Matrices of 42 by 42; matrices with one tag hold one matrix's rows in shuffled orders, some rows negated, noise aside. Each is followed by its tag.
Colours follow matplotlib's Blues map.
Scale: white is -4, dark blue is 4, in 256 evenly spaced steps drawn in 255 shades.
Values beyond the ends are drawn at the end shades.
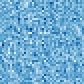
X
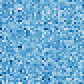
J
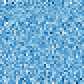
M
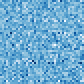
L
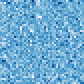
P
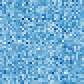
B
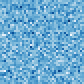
P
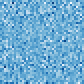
M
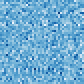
L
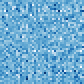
L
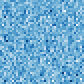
M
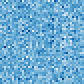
B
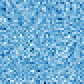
P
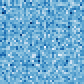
P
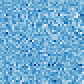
L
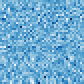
P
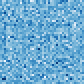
P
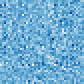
B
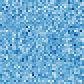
L
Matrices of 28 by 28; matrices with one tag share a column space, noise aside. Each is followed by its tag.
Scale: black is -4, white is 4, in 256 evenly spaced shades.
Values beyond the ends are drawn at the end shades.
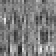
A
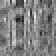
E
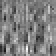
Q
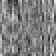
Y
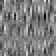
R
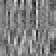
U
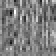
E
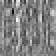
E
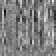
E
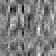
R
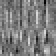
U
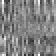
Y
